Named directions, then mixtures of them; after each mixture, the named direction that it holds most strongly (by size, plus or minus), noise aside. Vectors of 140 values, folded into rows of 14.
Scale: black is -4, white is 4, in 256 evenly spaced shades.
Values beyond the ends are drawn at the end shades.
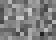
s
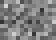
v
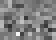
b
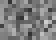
s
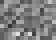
v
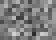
v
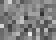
b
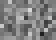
s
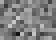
v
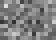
v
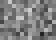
s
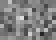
s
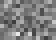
v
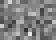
v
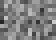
v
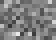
v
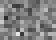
s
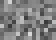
b
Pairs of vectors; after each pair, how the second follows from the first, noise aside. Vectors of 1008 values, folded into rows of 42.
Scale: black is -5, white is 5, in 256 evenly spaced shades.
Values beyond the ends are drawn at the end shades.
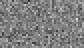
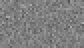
wrapped around, negated, shrunk.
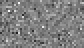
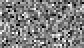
negated, scaled up.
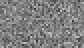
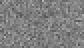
wrapped around, negated, shrunk.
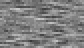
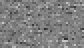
reversed, negated, partly zeroed.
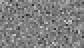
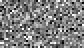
wrapped around, scaled up.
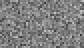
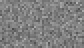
wrapped around, negated, shrunk.
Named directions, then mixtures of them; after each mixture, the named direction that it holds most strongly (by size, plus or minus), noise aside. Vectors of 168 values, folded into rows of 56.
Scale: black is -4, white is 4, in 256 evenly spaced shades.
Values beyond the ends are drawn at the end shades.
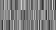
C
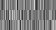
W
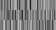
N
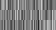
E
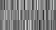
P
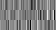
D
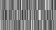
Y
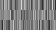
C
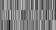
C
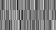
W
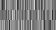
W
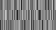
Y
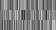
E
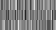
N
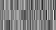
C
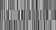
W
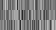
W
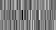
N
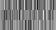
P
